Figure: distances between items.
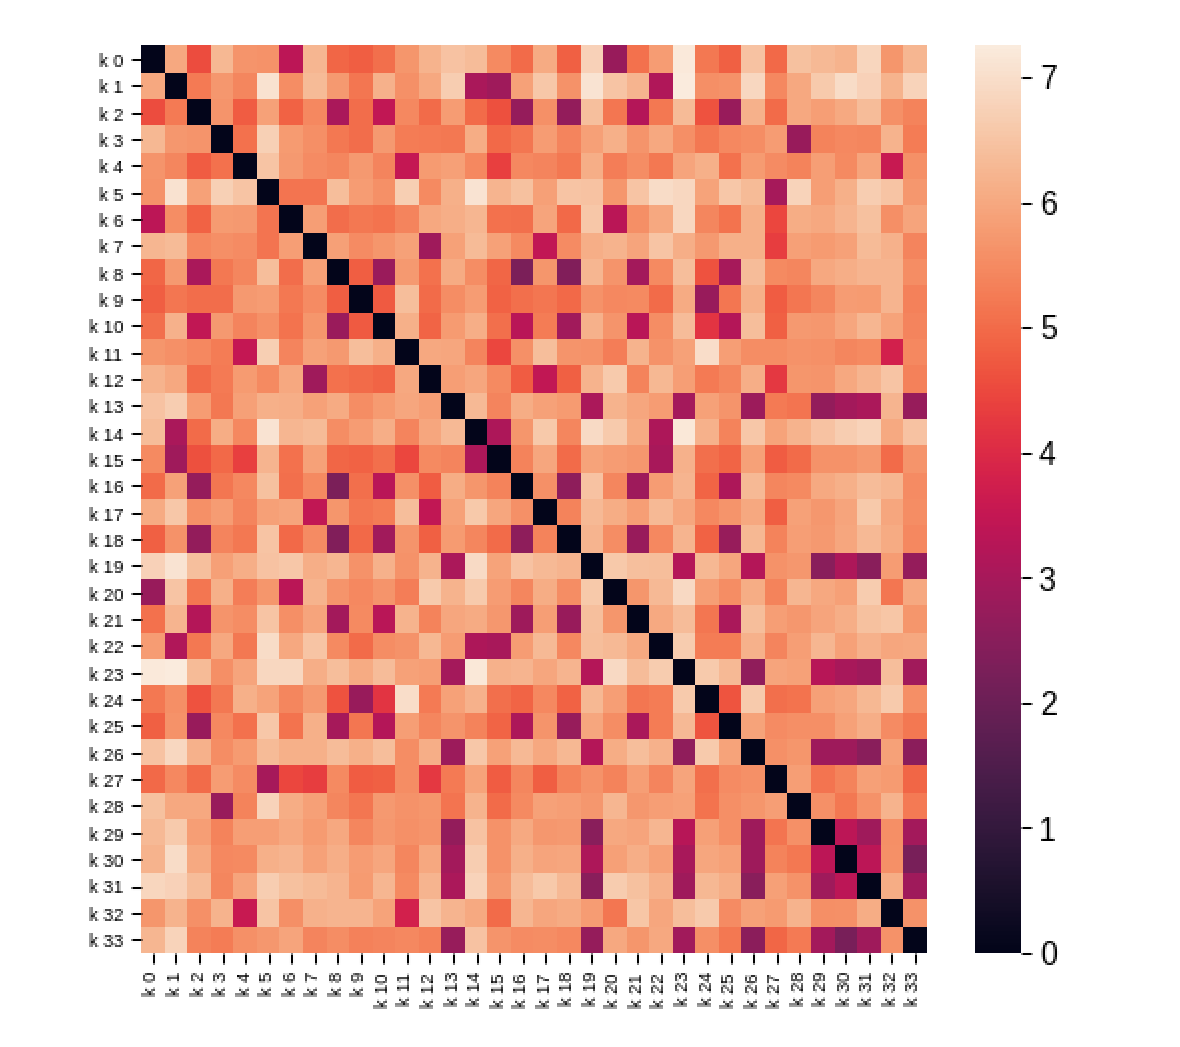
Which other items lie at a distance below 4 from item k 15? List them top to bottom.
k 1, k 14, k 22
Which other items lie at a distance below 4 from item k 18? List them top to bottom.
k 2, k 8, k 10, k 16, k 21, k 25
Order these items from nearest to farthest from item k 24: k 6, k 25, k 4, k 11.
k 25, k 6, k 4, k 11
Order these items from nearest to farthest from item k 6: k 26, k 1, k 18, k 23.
k 18, k 1, k 26, k 23
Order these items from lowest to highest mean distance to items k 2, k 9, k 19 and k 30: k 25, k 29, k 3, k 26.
k 29, k 26, k 25, k 3
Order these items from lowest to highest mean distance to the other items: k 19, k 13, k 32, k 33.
k 33, k 13, k 19, k 32
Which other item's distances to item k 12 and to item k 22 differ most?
k 7
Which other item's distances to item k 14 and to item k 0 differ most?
k 20
